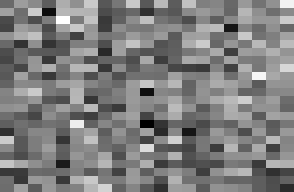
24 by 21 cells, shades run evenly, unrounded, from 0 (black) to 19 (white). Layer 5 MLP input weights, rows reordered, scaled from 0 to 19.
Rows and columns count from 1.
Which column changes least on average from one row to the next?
10
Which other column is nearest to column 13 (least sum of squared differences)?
16
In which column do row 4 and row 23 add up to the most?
6
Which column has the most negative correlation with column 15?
4
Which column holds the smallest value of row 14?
9
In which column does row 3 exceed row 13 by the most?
5
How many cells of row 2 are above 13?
5
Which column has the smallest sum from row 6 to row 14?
8
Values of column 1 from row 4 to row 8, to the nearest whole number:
5 11 8 6 5
